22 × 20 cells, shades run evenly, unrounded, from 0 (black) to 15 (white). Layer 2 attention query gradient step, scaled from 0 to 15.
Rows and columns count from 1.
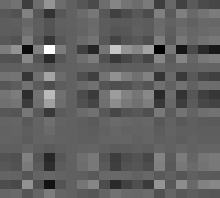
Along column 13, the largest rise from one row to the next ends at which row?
6
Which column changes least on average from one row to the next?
7
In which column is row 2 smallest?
5
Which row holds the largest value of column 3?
21
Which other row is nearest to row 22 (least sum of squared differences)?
14
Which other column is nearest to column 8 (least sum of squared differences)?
18
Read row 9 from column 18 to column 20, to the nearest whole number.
5 4 4
